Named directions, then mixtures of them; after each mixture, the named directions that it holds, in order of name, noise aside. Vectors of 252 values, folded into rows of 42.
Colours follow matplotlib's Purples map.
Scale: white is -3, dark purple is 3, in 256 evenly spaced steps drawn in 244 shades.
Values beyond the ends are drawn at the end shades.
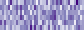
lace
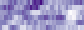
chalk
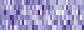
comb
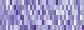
comb, lace.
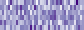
lace.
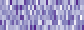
comb, lace.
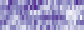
chalk, lace.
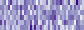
lace.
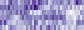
chalk, lace.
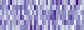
lace.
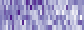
chalk, comb.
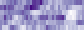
chalk.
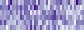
chalk, lace.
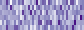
comb, lace.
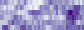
chalk.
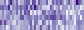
chalk, lace.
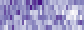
chalk, comb.
